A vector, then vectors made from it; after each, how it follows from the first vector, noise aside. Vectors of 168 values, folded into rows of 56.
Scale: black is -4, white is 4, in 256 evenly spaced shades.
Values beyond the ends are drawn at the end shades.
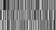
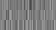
wrapped around, shrunk.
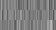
reversed, negated, shrunk.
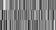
negated.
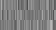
reversed, negated, shrunk.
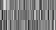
negated.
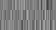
wrapped around, shrunk.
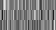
negated.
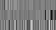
wrapped around, partly zeroed.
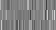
wrapped around, negated, partly zeroed.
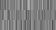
wrapped around, negated, shrunk.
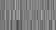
wrapped around, shrunk.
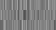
wrapped around, shrunk.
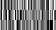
reversed, scaled up.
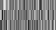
negated.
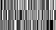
reversed, scaled up.
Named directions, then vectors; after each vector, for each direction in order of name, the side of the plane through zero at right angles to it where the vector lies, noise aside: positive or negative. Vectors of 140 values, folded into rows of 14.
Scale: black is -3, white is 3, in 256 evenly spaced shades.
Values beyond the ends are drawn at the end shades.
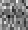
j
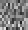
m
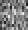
negative, negative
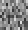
positive, negative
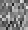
negative, positive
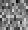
negative, positive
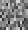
positive, negative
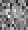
negative, negative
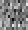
positive, positive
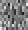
positive, positive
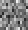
positive, negative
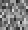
negative, positive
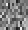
negative, positive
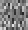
positive, positive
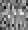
negative, negative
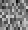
negative, positive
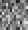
negative, positive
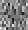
positive, positive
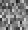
negative, positive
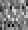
negative, negative
